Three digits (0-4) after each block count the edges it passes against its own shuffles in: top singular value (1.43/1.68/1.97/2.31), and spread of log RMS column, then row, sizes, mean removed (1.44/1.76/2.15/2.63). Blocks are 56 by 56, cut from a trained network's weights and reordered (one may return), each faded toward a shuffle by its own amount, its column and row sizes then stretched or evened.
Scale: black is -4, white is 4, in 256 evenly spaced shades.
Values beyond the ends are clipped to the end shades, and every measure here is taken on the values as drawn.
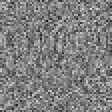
3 0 0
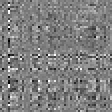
4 4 3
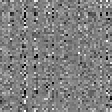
3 4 0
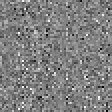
1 2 1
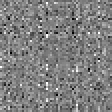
1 3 1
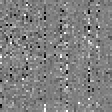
0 4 1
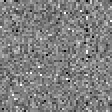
2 0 0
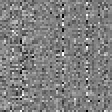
3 4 0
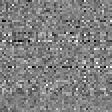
3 0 4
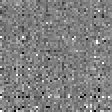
1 2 2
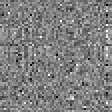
3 1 0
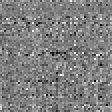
1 1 4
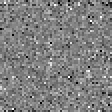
1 1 1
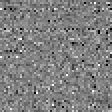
0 2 2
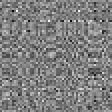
4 0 3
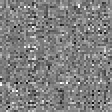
3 3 1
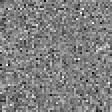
0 1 1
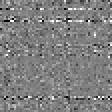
3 2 4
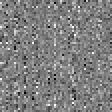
0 4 0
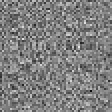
4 2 0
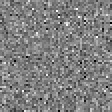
1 1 0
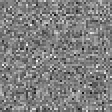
3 0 1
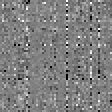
2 4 2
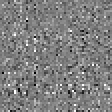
2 3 2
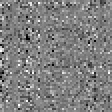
0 4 2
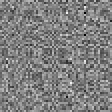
4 2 1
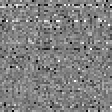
2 0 3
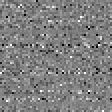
0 0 4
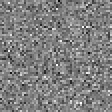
2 1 1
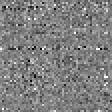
0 1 3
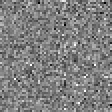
0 2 1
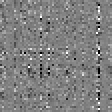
2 4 2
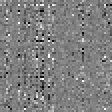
2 4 1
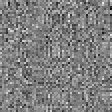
3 3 0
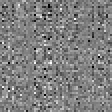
3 4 0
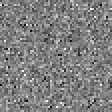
1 1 2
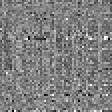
2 0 3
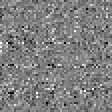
2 2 3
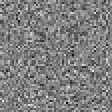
3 2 0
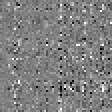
0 4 2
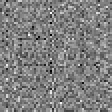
3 2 0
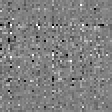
0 3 3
